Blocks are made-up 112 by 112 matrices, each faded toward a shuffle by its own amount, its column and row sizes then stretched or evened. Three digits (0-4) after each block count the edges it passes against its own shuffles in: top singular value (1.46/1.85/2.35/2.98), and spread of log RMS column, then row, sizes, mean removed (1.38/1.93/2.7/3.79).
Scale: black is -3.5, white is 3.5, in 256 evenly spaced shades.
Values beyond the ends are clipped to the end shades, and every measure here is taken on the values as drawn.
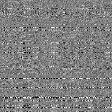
3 1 4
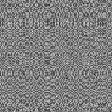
4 0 2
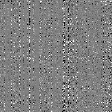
1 4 2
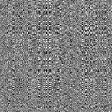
4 3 2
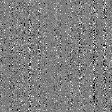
0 4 1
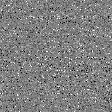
1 0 2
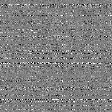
2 2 4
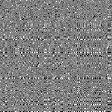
4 2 3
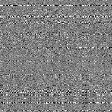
3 1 4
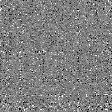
2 2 2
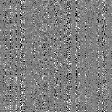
3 4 0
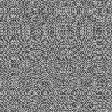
4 0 1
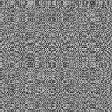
4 1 3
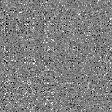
2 1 2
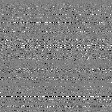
3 0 4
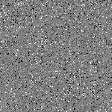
1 2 1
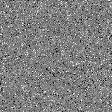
1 0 0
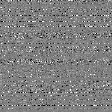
0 1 4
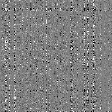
2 4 2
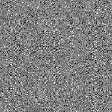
3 2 1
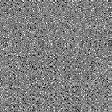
3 0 1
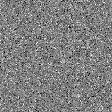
2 0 0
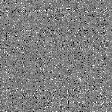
1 2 2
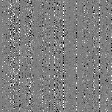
3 4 0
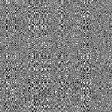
4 3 2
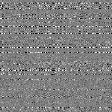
3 1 4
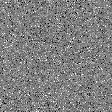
1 0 1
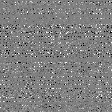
1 1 4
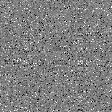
2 0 1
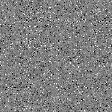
1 1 1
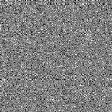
3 1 2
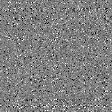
2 2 2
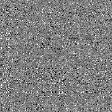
2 2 2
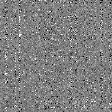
1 3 2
